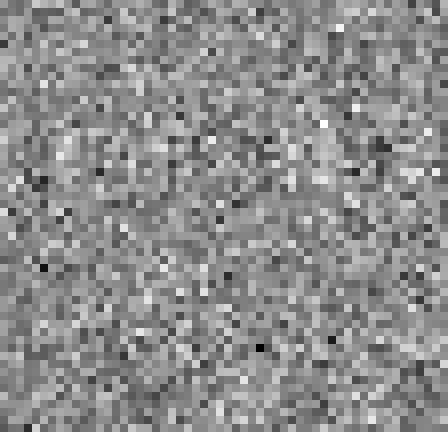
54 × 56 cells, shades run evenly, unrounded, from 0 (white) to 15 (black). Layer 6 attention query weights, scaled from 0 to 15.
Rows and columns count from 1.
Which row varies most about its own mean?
44
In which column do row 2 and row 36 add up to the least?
32
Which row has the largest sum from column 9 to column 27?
53
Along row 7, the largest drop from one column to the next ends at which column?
28
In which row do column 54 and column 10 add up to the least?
17
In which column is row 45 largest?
16
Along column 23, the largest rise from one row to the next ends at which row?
38
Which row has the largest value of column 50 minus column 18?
12
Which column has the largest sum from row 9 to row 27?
56
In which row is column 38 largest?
13
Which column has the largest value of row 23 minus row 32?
6
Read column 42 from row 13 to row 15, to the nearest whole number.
10 7 7
